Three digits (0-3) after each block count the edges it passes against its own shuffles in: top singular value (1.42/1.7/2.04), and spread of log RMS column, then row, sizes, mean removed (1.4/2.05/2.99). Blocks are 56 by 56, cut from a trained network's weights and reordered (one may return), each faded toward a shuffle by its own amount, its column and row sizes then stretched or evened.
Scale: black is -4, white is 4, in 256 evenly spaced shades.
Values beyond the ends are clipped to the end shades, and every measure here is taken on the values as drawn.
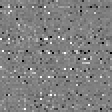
0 0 2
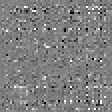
1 2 2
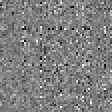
1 2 1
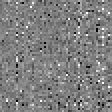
3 2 0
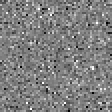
0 0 1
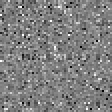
2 0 1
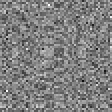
3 1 0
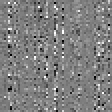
2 3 0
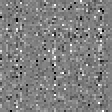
1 2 1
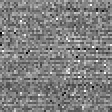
2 1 0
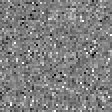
1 0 0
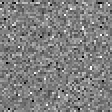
1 0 0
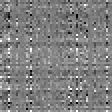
3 3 0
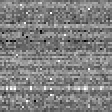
3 0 1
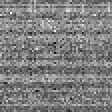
3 1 0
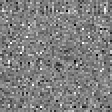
1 0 1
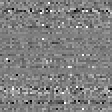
0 0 3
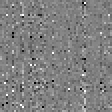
0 2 1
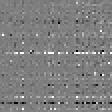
3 2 2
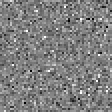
1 0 1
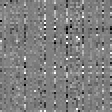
1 3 0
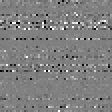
2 0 3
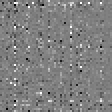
1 2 1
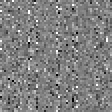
1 2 0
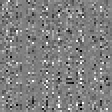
2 3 1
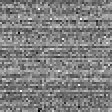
3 0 0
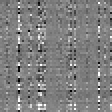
3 3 0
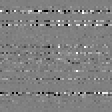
2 0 3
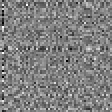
3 1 1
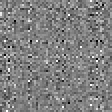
2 2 1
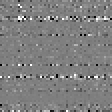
2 1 3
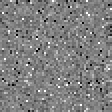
1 0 0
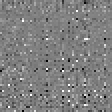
1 2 2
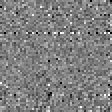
2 1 1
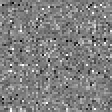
1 1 1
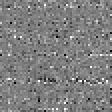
0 2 2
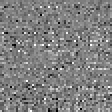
2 0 2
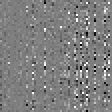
2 3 0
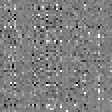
3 2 1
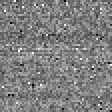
0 0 0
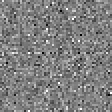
1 1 1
